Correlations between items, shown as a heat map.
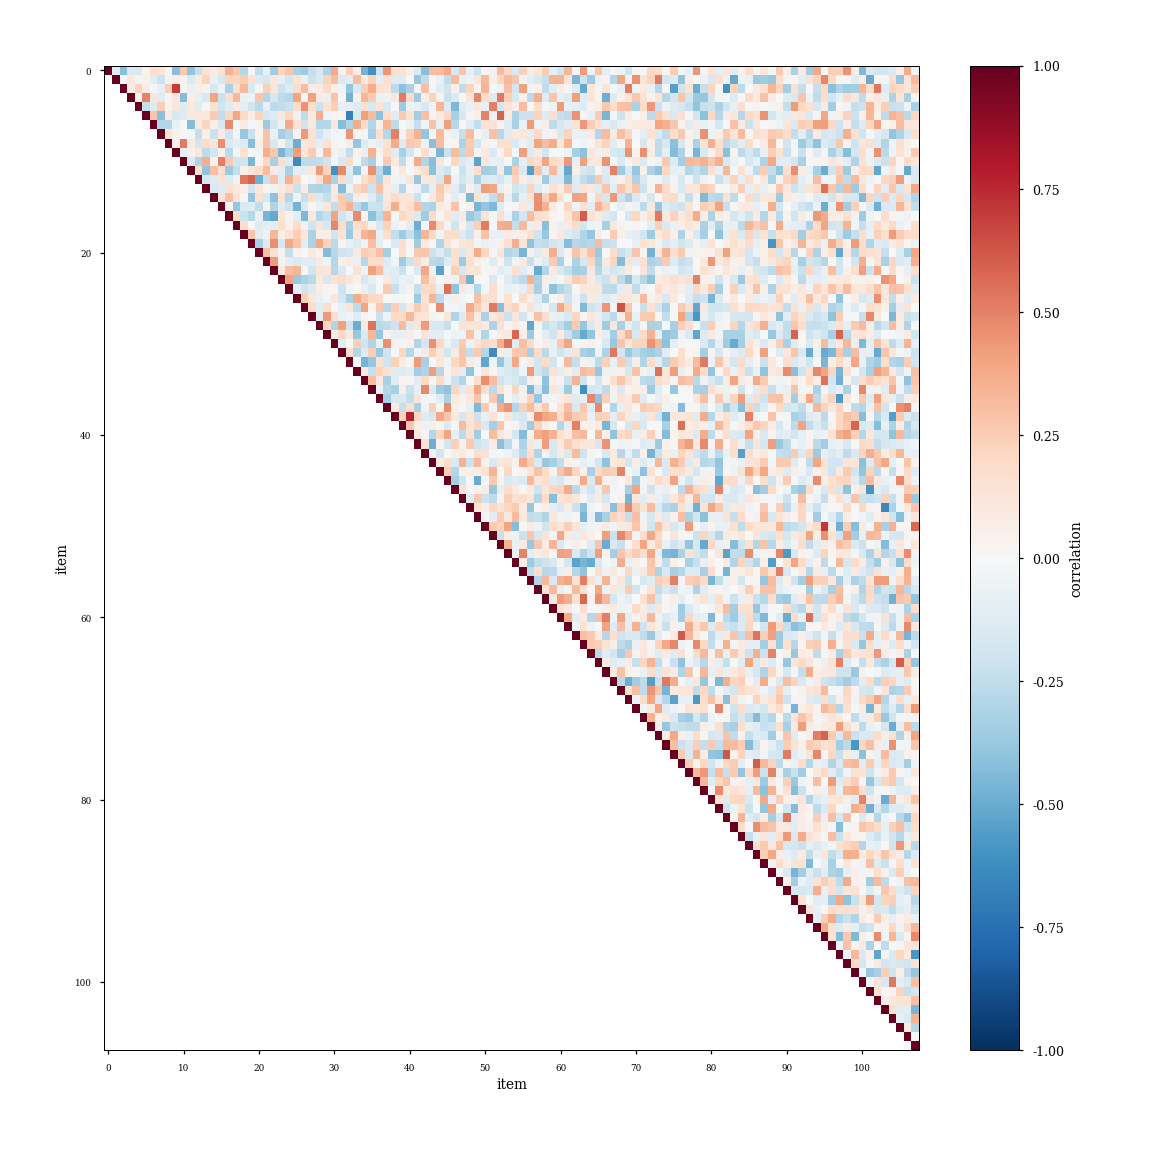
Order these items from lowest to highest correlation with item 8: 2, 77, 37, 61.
77, 37, 2, 61
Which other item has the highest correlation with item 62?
76
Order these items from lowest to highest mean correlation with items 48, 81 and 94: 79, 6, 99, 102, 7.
102, 6, 99, 7, 79
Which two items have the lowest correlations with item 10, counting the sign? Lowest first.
25, 49
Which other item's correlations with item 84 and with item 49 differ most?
42
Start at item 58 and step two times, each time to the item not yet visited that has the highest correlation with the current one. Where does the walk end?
16
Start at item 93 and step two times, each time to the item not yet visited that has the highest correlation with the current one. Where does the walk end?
66
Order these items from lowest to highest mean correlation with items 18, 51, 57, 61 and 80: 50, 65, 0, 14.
14, 0, 65, 50
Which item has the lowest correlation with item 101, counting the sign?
46
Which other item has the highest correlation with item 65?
105
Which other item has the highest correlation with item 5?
52
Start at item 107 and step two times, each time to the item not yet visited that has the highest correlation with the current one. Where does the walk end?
95
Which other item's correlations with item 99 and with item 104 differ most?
74
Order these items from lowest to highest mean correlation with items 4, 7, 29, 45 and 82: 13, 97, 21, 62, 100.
100, 62, 13, 21, 97
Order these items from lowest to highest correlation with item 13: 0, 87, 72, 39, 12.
39, 12, 87, 72, 0
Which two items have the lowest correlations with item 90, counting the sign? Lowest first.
53, 60
